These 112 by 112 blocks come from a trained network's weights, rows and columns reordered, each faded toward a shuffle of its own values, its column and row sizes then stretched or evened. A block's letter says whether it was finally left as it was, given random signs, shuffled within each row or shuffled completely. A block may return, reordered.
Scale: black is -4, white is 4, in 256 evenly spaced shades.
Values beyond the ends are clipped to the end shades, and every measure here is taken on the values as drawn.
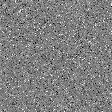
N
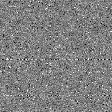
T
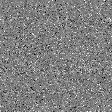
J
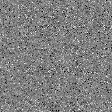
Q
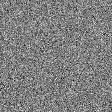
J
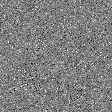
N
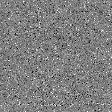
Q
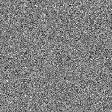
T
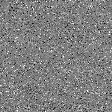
J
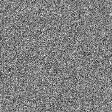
Q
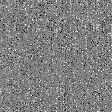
T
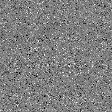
Q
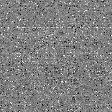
T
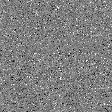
J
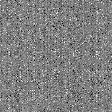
T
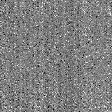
T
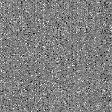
T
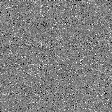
J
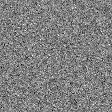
J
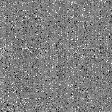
T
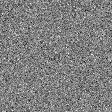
N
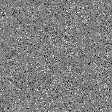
Q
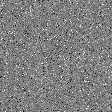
N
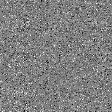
Q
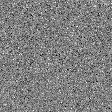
J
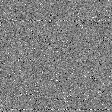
J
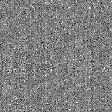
T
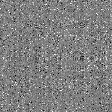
T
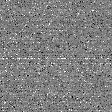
J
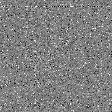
Q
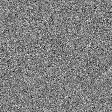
J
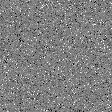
N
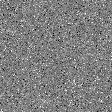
N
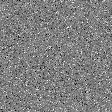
N
